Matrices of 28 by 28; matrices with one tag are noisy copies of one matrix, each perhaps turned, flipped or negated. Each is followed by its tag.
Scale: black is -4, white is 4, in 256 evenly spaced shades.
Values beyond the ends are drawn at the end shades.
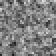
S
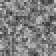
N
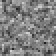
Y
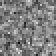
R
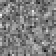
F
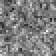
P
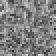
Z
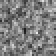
R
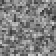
F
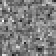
Y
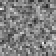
F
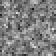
N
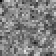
P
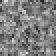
N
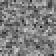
Y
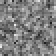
N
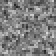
Y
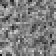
Z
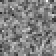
S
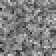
N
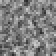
R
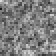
P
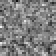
Z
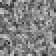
Z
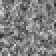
S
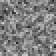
F
